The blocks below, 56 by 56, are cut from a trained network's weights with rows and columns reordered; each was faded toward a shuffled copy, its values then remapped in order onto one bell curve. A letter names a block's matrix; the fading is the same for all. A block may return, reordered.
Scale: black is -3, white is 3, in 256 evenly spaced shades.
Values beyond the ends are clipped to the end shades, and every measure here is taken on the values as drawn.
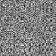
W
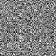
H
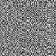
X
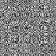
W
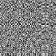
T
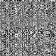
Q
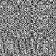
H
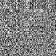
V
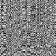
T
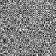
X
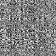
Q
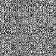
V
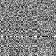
T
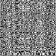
Q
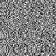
W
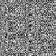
H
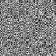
H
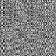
X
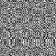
W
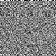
T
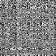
Q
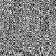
W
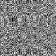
H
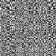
X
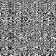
Q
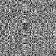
W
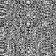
H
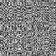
W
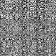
Q
